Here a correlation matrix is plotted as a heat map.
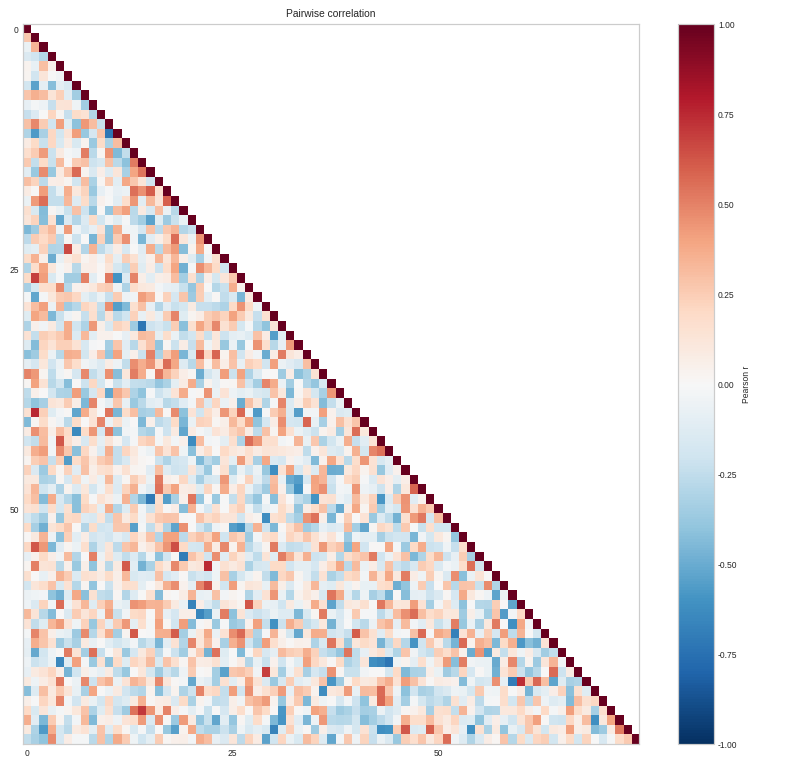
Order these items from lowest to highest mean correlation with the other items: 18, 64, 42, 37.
37, 64, 42, 18
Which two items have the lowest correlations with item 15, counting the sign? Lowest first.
49, 20
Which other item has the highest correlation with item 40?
1
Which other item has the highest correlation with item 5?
23
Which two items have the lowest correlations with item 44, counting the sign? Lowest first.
66, 73
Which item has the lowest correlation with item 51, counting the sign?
29
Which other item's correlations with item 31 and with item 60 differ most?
14
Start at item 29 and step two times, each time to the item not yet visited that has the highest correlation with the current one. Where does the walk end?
64
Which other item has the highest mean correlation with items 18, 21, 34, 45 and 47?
41
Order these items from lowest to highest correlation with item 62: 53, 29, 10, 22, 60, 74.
53, 29, 10, 22, 74, 60
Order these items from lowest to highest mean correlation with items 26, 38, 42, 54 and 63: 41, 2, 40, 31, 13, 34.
34, 31, 41, 13, 2, 40
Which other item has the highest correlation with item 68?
60
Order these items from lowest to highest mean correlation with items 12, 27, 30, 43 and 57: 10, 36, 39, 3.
36, 3, 10, 39
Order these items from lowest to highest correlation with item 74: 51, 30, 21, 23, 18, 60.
30, 23, 18, 60, 21, 51
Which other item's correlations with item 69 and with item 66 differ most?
43
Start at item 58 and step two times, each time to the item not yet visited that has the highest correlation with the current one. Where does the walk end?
56
